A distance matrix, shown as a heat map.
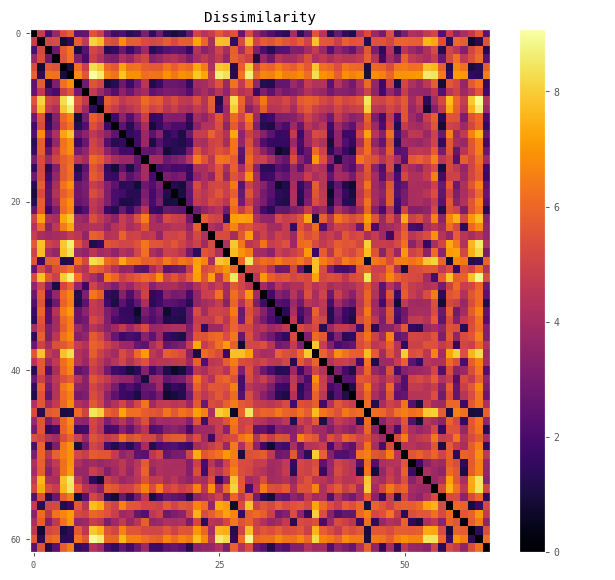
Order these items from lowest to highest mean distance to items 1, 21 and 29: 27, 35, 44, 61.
61, 35, 44, 27
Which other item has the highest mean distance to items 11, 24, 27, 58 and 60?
29
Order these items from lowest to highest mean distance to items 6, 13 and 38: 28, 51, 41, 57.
51, 41, 28, 57
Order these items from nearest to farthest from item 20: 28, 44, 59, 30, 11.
11, 28, 30, 44, 59
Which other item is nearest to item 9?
53
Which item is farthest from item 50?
38
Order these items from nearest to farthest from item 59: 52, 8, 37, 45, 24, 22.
45, 24, 37, 52, 22, 8
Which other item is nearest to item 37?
28
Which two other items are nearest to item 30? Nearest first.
3, 7
